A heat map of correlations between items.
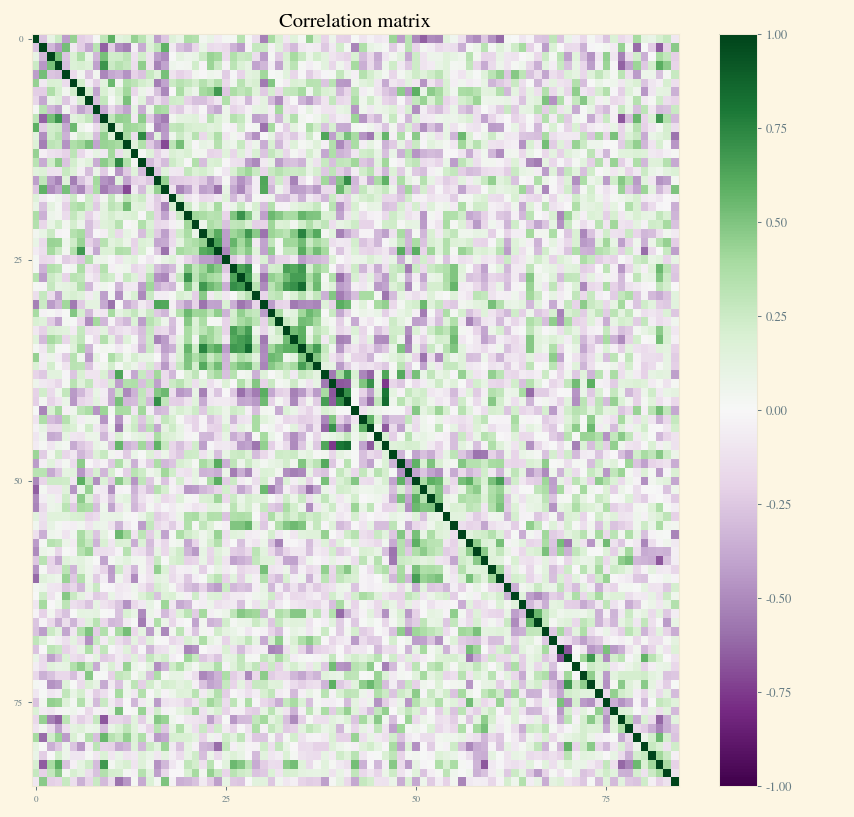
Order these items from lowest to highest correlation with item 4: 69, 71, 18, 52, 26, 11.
11, 69, 18, 26, 71, 52
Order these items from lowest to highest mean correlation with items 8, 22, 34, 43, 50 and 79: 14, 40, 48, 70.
40, 14, 70, 48
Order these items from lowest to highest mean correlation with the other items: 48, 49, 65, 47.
49, 47, 65, 48
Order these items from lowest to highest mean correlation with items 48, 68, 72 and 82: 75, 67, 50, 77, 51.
77, 75, 51, 50, 67
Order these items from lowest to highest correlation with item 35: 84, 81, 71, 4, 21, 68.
84, 81, 4, 71, 21, 68
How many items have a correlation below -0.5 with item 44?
4
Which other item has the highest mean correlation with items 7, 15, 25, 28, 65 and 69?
34
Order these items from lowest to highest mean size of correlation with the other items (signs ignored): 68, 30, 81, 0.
81, 68, 0, 30
